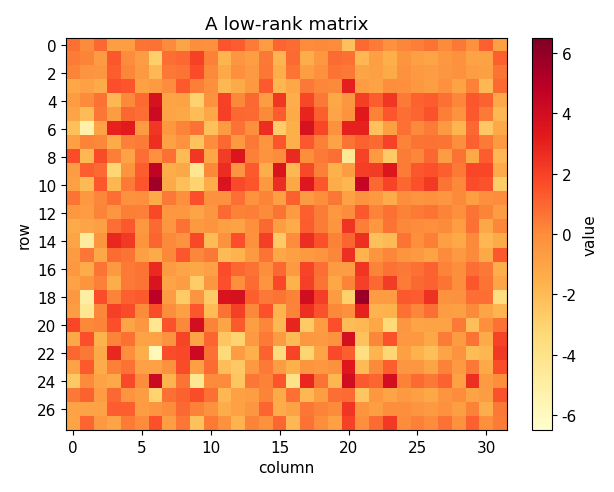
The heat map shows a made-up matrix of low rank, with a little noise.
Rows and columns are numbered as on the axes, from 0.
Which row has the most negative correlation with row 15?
0
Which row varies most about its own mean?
18
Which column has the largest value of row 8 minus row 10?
9
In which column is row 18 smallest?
1
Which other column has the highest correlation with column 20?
8
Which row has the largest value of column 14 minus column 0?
6
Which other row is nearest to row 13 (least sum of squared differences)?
26
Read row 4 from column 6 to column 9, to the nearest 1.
4 -1 -1 -3
